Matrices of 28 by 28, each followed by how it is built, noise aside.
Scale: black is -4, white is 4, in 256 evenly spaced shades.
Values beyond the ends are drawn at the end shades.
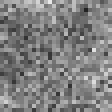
smooth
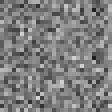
repeating rows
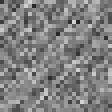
Hankel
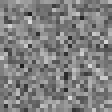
noise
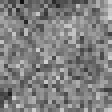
smooth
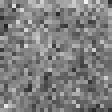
smooth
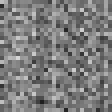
repeating rows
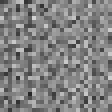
repeating rows
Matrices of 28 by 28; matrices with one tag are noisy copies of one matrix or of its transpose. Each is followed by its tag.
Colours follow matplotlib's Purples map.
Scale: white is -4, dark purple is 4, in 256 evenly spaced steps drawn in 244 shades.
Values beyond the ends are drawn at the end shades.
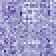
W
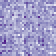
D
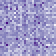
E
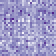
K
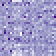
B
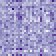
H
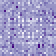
K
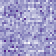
W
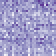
D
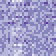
B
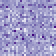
E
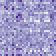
H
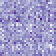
H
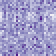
B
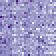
D
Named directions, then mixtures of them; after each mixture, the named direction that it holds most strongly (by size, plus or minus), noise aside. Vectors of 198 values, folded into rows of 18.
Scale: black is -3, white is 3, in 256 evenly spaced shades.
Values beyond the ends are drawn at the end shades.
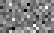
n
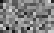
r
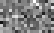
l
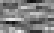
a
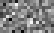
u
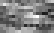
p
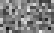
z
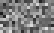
u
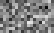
z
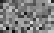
r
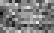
p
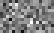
u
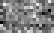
p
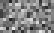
u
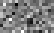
u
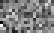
r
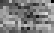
p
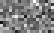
l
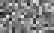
u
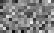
r
